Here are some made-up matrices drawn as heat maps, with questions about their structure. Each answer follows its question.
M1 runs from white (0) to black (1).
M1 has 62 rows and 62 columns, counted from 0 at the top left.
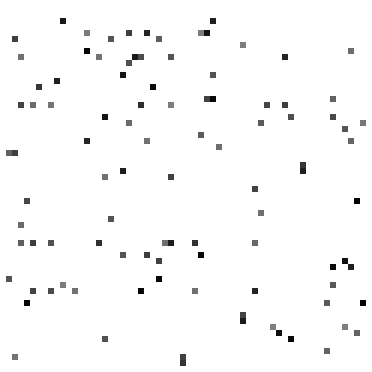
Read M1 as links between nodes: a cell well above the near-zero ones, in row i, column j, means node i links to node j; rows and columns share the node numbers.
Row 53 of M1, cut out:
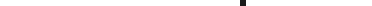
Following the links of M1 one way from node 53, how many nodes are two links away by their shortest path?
8
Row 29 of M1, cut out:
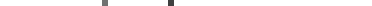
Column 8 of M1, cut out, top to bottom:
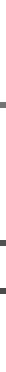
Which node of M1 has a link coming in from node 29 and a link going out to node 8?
node 17
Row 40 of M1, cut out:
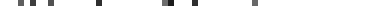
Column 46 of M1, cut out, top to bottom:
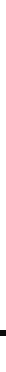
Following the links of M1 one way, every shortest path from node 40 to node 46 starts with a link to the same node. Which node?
node 16
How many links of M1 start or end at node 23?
6
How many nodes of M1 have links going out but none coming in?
9
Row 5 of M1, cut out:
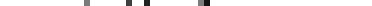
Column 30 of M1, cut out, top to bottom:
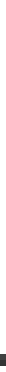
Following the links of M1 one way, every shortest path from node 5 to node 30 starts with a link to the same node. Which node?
node 33
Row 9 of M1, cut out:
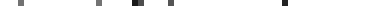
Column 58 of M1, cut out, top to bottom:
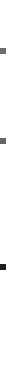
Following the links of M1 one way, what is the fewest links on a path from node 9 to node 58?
2
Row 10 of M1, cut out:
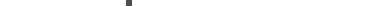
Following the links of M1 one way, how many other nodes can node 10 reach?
2
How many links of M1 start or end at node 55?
6
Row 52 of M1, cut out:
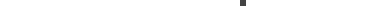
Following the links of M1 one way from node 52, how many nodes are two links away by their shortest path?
8
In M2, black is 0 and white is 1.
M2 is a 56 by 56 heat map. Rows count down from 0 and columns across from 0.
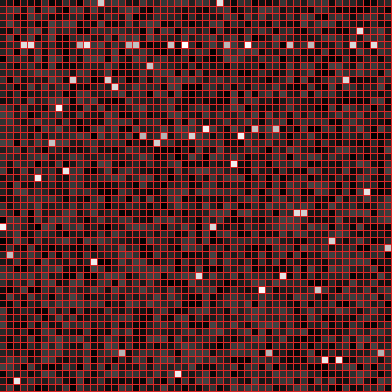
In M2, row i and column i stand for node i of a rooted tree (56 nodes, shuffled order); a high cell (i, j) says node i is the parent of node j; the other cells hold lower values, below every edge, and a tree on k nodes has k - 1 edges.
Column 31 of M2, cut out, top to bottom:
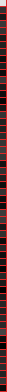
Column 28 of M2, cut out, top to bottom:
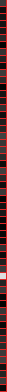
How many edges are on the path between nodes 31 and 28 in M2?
6
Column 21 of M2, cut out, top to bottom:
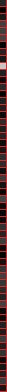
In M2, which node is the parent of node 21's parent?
24
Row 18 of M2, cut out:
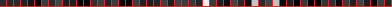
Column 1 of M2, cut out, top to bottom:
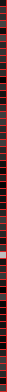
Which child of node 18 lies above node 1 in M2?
36
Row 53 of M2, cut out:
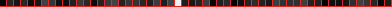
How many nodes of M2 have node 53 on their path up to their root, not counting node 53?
2
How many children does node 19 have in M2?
4
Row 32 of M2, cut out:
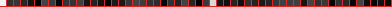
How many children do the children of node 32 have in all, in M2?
4
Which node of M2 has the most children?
6
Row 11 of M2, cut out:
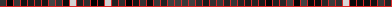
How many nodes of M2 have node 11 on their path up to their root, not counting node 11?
4
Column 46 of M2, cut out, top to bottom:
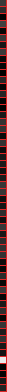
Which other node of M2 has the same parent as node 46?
48
